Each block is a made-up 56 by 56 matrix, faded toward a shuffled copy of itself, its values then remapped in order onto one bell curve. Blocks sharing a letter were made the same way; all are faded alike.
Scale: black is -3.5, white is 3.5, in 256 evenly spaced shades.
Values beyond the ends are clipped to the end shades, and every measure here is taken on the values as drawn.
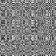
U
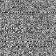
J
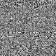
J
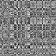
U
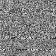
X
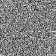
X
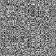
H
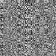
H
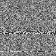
J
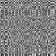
U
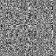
H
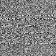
J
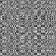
U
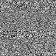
X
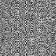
H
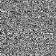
J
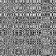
U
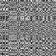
U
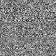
X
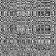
U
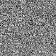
X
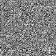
J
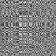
U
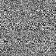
J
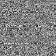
J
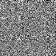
J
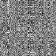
H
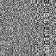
H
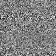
X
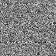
X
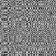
U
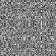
H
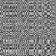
U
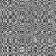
U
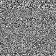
X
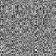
H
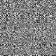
J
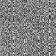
H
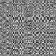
U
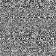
J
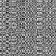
U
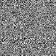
J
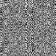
H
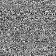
X
